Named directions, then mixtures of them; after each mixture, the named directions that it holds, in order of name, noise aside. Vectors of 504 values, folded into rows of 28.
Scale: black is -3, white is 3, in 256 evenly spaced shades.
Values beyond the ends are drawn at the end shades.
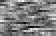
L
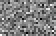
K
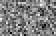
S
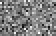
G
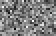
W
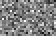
K, W.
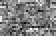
G, L, S.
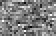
G, L, S.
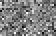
G, K, W.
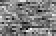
G, L.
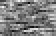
L.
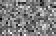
S.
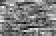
L.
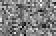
G, L, S.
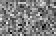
S.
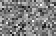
G, S, W.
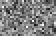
W.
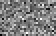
K.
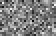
G, W.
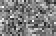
L, S, W.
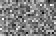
K, S, W.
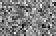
G, S.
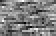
L.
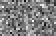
S, W.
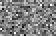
G, K, S.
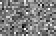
G, K.
